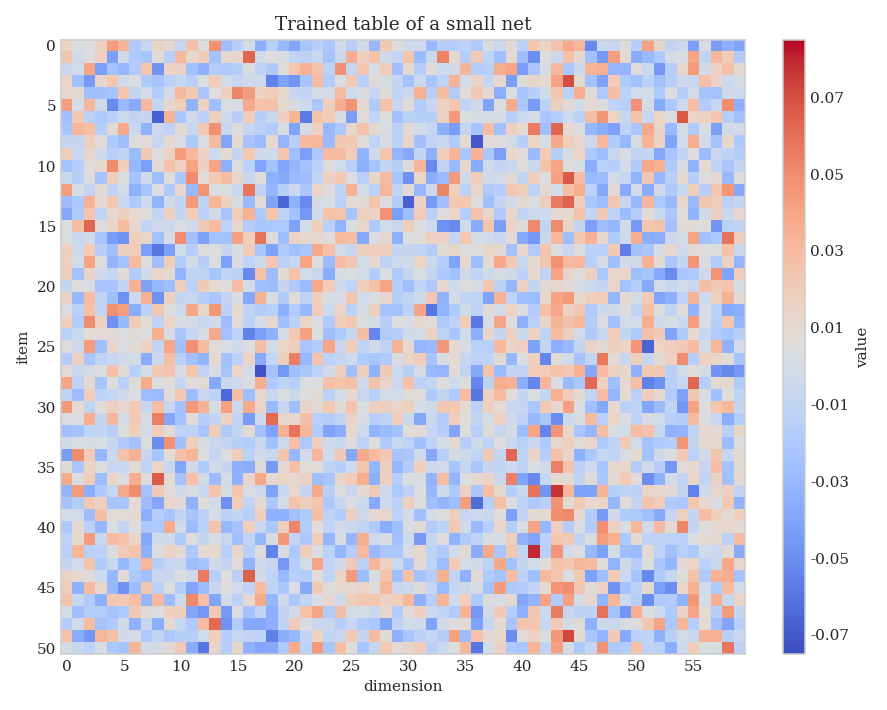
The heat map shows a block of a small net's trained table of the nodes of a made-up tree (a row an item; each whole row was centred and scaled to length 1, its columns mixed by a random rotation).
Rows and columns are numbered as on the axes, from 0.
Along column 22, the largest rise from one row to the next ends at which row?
37
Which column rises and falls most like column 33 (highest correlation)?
16
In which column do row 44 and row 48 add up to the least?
46
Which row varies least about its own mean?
33
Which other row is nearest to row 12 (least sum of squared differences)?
44
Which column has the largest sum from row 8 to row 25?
43
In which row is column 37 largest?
42
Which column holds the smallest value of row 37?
55
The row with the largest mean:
30
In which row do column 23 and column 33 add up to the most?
25
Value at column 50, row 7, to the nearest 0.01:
-0.02
